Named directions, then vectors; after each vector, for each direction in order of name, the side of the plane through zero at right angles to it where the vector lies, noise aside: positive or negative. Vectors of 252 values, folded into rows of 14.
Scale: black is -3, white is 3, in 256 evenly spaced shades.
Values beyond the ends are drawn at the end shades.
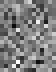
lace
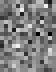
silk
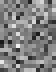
negative, positive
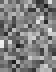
positive, negative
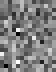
positive, positive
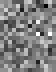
positive, negative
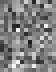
positive, positive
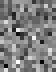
positive, positive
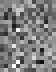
positive, positive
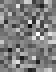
positive, negative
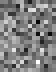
negative, positive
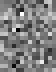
negative, negative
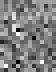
negative, negative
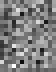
positive, positive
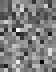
positive, positive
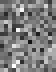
positive, positive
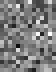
positive, negative
